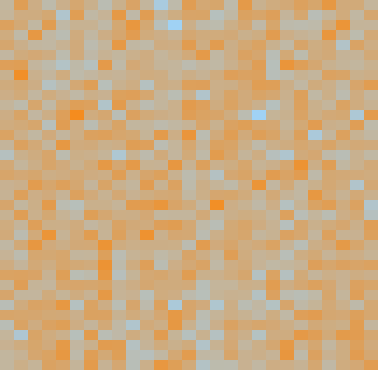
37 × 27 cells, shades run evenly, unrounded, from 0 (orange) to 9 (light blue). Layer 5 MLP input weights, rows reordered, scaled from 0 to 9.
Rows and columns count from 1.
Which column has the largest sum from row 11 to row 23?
21
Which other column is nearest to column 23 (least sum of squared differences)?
26
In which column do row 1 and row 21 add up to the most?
27
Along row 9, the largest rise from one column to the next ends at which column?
8
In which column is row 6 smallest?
15
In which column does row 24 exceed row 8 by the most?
2
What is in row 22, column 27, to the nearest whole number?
7
